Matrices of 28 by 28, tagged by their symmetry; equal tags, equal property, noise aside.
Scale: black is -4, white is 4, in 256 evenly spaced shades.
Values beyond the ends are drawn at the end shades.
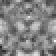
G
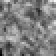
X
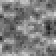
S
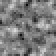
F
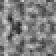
S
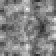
S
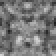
G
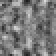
S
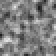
X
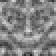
G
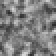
X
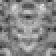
G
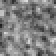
X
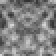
G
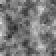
S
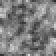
F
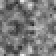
S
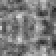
S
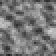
F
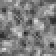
F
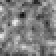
X
